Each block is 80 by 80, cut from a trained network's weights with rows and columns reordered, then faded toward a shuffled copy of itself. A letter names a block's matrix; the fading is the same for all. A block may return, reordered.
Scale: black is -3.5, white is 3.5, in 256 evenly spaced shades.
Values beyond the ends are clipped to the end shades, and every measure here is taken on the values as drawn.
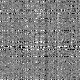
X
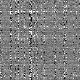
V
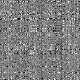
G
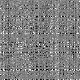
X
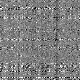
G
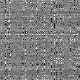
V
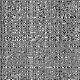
X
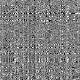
G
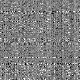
G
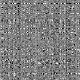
G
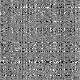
X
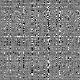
V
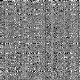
G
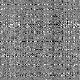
X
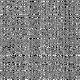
X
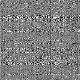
G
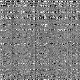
G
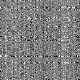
G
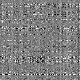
G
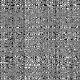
X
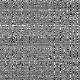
V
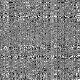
G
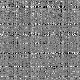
X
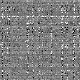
V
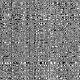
G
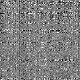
G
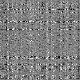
X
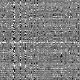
V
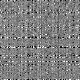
X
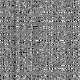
X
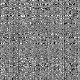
G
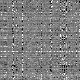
V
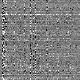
V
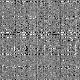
X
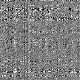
G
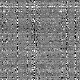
V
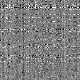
G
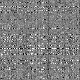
G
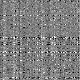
X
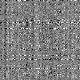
G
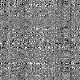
G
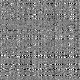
X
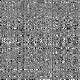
G
